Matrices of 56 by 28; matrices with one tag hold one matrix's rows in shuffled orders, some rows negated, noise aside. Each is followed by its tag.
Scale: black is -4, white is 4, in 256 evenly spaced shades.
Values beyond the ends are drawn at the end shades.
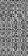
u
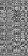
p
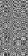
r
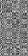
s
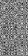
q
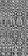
u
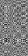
r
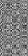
s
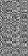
s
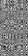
q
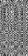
q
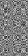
r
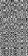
q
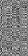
s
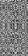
u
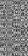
p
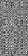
q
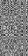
q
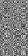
r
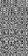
q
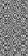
r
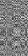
p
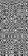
q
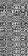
p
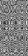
q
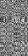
p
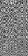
q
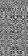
u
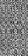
u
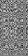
q
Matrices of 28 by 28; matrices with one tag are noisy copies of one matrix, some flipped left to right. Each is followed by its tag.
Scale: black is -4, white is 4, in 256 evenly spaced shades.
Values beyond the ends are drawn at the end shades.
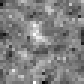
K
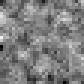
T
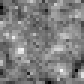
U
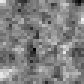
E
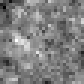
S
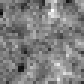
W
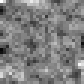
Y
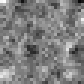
E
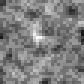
K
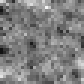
Y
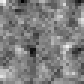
E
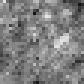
S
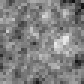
S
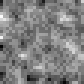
T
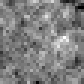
S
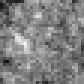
S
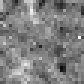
W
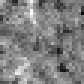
W
